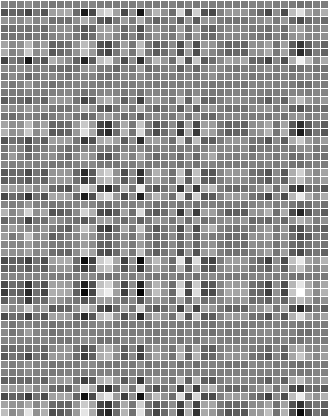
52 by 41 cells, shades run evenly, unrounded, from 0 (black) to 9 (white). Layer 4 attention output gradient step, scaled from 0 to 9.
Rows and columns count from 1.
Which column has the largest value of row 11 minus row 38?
4
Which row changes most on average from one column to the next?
37
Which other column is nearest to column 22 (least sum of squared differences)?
5
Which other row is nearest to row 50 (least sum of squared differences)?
33
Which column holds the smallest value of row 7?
38
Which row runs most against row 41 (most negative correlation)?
10
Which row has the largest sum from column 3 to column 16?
52
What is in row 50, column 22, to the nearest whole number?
4
